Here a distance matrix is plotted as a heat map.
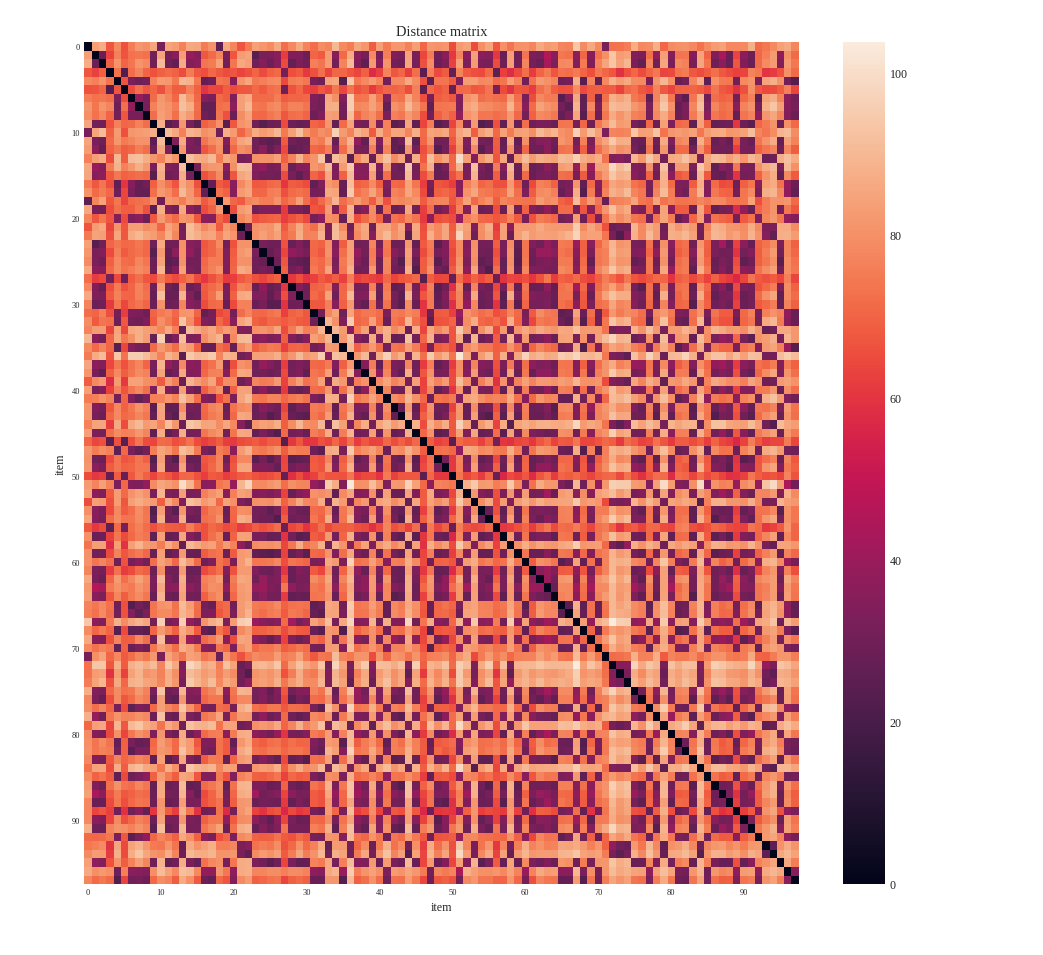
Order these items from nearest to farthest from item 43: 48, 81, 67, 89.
48, 67, 89, 81
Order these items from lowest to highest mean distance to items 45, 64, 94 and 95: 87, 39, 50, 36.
87, 50, 39, 36
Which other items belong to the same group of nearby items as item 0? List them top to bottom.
10, 18, 71
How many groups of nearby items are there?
5
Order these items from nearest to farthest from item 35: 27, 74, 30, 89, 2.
89, 27, 30, 2, 74
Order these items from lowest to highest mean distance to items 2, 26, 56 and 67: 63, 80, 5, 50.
80, 63, 50, 5
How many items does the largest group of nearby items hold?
46
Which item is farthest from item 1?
72
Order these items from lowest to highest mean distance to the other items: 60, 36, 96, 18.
60, 96, 18, 36
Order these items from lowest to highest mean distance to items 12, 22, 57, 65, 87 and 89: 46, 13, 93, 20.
20, 46, 93, 13
